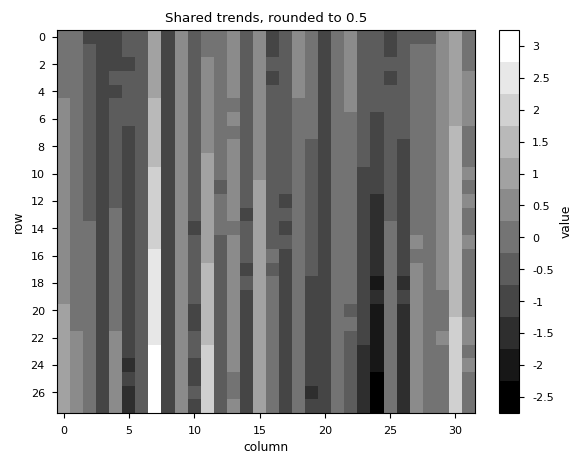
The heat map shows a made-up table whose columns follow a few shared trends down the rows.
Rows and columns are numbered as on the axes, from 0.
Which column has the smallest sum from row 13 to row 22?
24
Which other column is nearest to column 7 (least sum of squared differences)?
30
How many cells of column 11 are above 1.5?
5
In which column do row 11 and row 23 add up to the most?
7
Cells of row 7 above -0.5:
17
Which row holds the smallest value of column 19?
26
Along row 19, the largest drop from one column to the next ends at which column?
8
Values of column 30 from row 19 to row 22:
1.5 1.5 2 2
